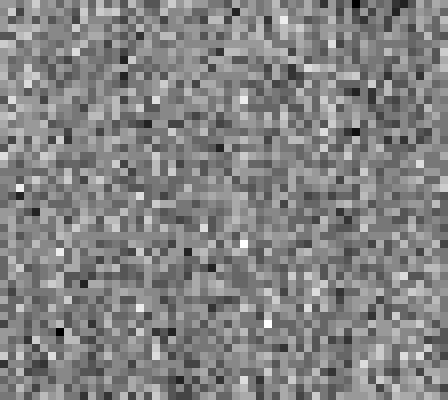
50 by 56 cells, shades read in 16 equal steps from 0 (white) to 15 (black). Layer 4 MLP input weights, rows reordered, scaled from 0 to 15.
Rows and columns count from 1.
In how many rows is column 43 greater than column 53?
29
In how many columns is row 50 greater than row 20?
28
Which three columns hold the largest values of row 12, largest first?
45, 47, 44
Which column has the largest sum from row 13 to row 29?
50
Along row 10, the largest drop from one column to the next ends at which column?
54
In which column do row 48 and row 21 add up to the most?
23
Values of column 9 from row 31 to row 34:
5 9 9 5
